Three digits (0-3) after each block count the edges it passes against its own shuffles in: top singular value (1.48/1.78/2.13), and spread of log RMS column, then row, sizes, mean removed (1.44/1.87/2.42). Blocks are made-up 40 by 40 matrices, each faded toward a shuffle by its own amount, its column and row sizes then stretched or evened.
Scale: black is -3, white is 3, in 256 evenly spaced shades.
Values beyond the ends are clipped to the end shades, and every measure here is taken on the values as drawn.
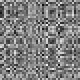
3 3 0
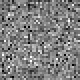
0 1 0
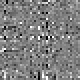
2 2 2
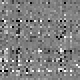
1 3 3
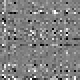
1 3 3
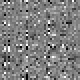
2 3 1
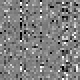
2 3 0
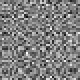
3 1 2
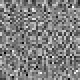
2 0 0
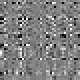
3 3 3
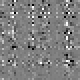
1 3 3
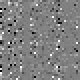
0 3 0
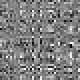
3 3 3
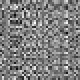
3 3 0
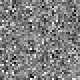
0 2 1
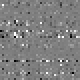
0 1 3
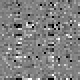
2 2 2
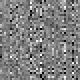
2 3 0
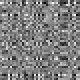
3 0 3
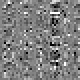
2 3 1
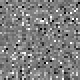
1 0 0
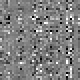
2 3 2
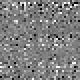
0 0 3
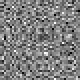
3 0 0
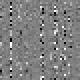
1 3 0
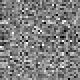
2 0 1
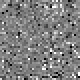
1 1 1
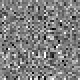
2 1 1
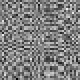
3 1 0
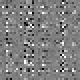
1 3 3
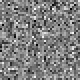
0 1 0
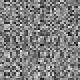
3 2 0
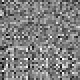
2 1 2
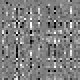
3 3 1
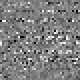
0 0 3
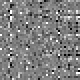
2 2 0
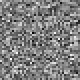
2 0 1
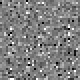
0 1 0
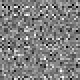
2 1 2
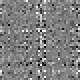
2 3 1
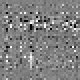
1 2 3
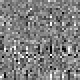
2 1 2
